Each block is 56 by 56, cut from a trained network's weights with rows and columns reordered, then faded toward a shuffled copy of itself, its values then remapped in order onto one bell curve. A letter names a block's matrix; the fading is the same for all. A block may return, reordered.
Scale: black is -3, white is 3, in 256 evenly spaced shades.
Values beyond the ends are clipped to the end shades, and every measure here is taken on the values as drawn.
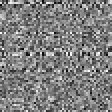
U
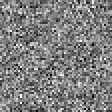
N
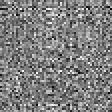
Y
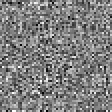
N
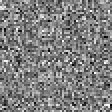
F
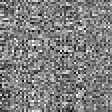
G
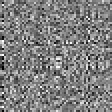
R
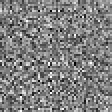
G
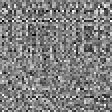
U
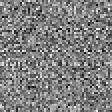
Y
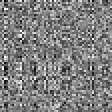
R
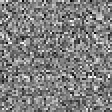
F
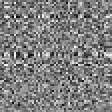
U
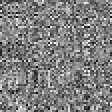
G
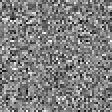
F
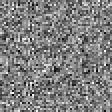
N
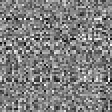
U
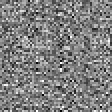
N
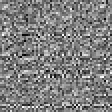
U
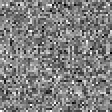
Y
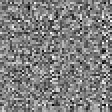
G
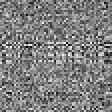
U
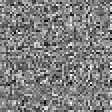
N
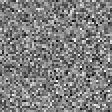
F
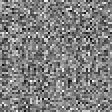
G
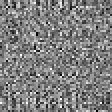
G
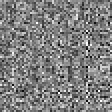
G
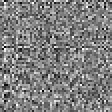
G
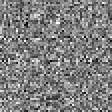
Y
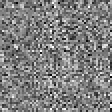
N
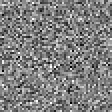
F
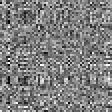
R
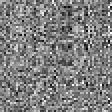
G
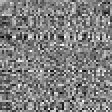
U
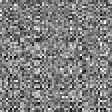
R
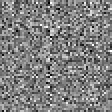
N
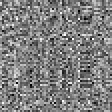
G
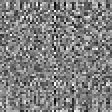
R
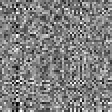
R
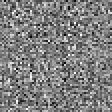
F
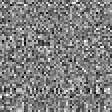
Y
